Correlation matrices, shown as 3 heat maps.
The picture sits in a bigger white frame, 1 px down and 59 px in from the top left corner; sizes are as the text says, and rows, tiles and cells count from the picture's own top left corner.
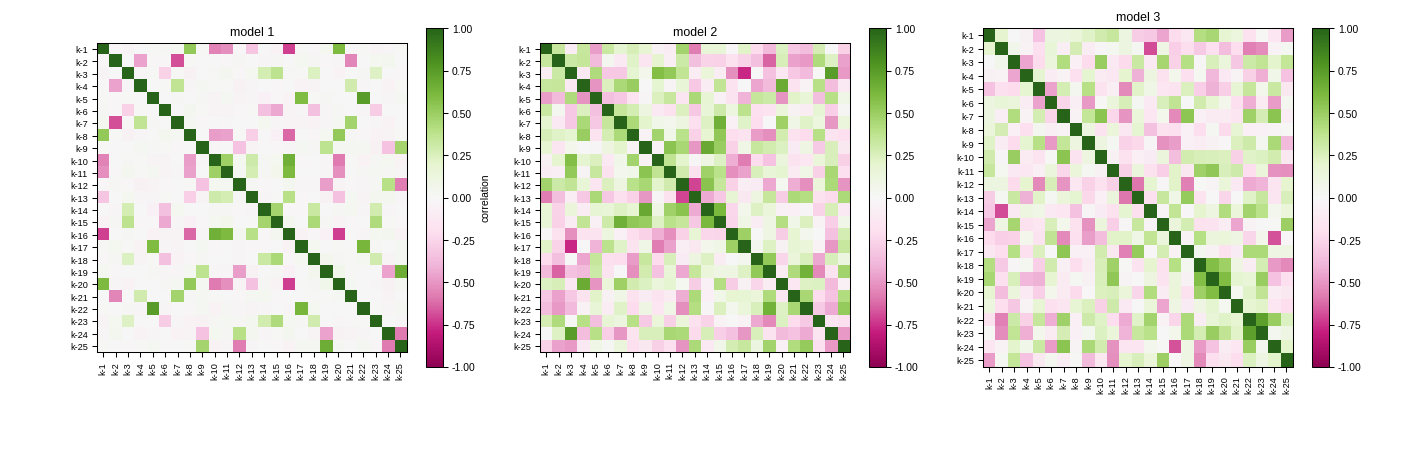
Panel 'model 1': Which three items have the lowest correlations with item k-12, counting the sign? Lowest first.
k-25, k-19, k-9
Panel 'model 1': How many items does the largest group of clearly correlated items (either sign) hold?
7
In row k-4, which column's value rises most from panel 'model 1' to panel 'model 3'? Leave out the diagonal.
k-2
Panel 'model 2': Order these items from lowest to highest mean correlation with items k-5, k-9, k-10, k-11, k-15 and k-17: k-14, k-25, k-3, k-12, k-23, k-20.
k-23, k-25, k-20, k-3, k-12, k-14
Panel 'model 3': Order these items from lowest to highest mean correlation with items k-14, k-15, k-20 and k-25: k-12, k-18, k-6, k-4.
k-4, k-18, k-6, k-12
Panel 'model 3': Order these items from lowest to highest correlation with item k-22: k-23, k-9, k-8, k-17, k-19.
k-8, k-19, k-9, k-17, k-23
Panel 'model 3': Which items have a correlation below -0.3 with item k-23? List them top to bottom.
k-2, k-4, k-12
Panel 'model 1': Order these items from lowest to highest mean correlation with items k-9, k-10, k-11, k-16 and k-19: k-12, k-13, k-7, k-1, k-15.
k-1, k-12, k-7, k-15, k-13
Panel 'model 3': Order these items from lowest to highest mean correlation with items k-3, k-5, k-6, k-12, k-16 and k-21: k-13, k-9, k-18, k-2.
k-9, k-2, k-13, k-18
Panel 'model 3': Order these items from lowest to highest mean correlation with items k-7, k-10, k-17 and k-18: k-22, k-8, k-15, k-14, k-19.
k-8, k-14, k-15, k-19, k-22
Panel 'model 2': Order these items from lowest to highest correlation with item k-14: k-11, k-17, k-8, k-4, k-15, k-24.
k-4, k-17, k-8, k-24, k-11, k-15
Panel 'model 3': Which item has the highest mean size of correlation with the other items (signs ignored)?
k-22
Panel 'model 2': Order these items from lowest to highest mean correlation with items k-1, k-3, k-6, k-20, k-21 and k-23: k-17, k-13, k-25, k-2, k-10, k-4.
k-13, k-25, k-17, k-10, k-2, k-4
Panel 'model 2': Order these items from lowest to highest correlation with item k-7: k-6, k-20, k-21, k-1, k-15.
k-21, k-1, k-6, k-20, k-15
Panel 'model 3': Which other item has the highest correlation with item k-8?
k-2
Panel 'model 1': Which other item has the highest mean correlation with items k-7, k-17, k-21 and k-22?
k-5
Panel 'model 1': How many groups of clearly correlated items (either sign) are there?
5
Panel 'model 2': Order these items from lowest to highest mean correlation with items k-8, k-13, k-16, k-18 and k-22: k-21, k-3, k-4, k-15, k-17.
k-3, k-4, k-15, k-17, k-21
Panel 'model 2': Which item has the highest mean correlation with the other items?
k-15
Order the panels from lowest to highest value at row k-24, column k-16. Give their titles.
model 3, model 2, model 1
